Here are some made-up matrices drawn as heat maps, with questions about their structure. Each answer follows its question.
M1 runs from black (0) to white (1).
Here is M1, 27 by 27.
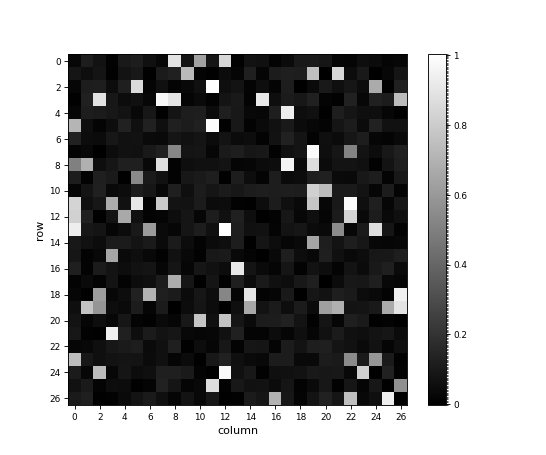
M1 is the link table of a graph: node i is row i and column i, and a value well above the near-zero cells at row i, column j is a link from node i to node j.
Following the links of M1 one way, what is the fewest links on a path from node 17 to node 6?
6
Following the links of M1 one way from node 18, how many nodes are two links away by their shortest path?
9
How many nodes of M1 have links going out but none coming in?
1
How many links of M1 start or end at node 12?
8
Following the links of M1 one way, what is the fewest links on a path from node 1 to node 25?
2
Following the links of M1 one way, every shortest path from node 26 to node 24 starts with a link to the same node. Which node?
node 16
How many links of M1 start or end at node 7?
6
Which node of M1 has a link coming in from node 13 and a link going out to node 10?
node 0
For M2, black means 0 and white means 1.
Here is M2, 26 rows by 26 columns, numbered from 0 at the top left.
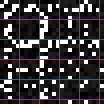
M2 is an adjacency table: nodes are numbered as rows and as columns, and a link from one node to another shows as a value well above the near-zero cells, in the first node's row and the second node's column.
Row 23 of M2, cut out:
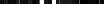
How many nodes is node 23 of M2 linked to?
2
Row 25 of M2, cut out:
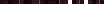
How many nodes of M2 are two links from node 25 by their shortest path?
10
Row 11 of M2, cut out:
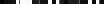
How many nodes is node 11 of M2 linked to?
8
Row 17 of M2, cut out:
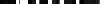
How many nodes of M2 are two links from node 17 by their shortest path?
5
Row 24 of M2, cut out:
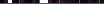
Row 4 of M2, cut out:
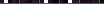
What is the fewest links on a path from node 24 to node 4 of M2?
2
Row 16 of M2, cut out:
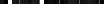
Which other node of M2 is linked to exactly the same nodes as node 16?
node 18
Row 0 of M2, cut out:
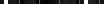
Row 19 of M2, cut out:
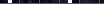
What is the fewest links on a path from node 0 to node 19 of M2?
4
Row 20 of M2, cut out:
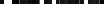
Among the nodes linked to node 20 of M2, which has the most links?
node 10
